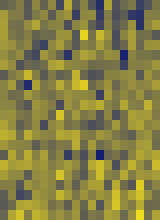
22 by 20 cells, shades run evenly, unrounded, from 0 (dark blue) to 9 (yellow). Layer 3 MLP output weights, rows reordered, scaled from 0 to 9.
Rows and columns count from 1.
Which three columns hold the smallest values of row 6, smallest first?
16, 9, 5
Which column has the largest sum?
8
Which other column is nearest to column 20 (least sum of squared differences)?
2
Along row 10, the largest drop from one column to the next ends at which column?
13
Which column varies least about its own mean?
7
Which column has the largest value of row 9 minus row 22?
11
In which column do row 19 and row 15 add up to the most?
18
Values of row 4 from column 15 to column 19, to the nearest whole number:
2 5 6 4 4
